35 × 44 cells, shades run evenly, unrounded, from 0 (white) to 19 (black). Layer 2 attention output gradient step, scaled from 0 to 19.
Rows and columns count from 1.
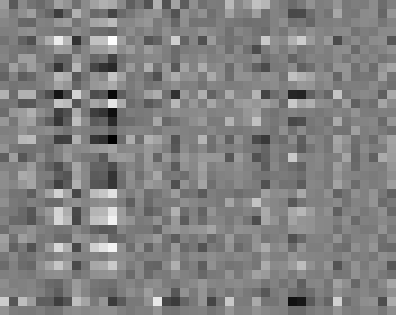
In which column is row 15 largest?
13
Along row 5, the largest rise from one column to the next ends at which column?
9
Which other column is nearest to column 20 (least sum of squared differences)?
34
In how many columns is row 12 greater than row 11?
19
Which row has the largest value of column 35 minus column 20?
5
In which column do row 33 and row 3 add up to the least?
17
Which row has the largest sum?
11
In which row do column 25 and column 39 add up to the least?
18
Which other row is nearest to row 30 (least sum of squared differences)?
24
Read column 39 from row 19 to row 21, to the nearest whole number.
9 9 9
